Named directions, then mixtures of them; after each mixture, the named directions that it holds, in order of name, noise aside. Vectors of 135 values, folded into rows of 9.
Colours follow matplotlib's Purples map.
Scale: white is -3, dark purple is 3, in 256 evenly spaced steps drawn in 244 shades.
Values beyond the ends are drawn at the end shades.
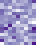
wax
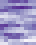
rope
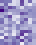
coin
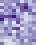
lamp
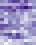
lamp, rope.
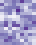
lamp, rope, wax.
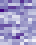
coin, rope.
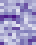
lamp, rope.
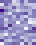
coin, wax.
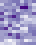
lamp, rope, wax.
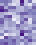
coin.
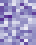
coin, lamp, wax.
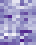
coin, rope.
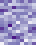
coin, rope, wax.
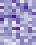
lamp.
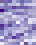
coin, rope, wax.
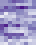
rope.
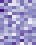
coin, wax.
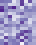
coin.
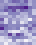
lamp, rope.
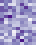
coin, lamp.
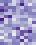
coin, lamp.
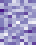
coin, wax.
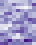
lamp, rope, wax.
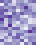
coin, lamp, wax.
